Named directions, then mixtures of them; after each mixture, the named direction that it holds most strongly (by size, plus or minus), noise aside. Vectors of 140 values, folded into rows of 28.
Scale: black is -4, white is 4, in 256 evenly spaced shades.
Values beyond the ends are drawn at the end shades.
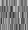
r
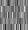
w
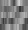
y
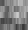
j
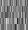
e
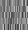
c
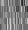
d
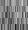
c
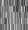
d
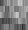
j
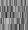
r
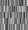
c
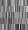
c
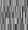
e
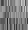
d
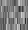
y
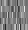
w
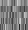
r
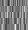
e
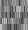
y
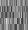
e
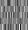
w
